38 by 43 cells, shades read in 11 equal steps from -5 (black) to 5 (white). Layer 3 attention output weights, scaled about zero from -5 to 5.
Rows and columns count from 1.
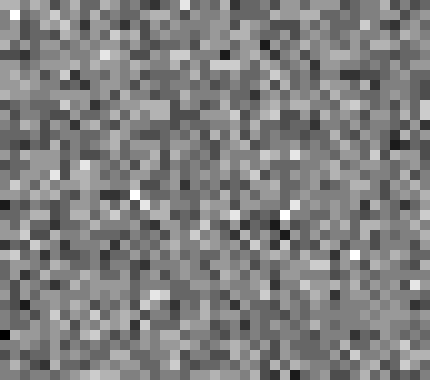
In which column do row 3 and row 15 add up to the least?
40
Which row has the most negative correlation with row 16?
38
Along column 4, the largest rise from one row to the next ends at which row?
25
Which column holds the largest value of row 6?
11
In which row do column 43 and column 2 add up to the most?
2
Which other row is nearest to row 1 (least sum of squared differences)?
10
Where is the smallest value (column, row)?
1, 34
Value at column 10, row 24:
-1
